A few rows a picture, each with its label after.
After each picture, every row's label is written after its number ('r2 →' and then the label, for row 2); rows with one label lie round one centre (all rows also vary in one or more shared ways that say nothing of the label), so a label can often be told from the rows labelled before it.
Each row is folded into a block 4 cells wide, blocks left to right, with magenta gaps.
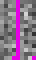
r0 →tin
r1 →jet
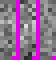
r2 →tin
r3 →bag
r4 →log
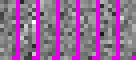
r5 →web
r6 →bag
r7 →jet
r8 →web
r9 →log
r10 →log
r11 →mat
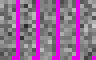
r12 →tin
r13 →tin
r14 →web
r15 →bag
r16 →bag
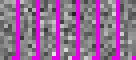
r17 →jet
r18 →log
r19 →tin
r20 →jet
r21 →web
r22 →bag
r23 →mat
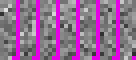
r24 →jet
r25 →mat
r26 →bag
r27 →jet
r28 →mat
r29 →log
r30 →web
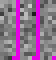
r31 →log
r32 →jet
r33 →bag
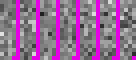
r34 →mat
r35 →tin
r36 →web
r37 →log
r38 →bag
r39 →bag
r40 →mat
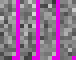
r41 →log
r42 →bag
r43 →tin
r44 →bag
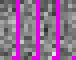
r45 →tin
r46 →bag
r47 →tin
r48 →tin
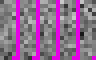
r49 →bag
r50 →log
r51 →log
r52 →tin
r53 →log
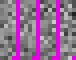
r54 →bag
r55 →mat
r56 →web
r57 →jet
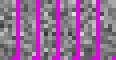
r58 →mat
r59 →tin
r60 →jet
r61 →web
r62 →mat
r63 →jet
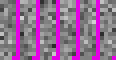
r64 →mat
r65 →log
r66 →bag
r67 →jet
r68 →web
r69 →log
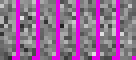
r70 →log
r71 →mat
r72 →log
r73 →bag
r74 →log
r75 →mat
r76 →mat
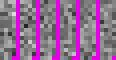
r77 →web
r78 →mat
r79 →web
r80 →log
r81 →bag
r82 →jet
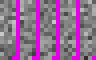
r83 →mat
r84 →jet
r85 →web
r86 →bag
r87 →bag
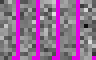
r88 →bag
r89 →web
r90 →mat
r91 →log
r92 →mat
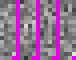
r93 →tin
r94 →bag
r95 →log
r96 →tin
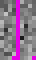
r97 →tin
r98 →tin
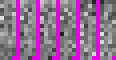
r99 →mat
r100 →log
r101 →log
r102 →log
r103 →tin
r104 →mat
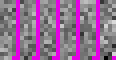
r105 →web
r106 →bag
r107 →log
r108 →jet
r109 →log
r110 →bag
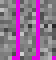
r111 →jet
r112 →mat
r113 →web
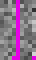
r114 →bag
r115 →tin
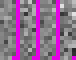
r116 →jet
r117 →bag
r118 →bag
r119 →web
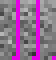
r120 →mat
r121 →jet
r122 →jet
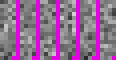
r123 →bag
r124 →mat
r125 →log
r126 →mat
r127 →bag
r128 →jet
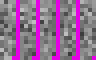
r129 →web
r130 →jet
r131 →jet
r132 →bag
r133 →log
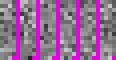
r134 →jet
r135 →log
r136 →tin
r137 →bag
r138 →bag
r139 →jet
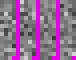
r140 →jet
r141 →web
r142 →log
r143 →log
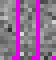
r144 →jet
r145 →mat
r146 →bag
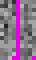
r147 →tin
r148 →tin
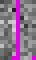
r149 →tin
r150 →web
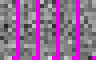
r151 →tin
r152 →tin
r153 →jet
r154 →web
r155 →log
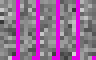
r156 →jet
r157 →web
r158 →mat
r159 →tin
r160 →jet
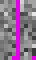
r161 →jet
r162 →web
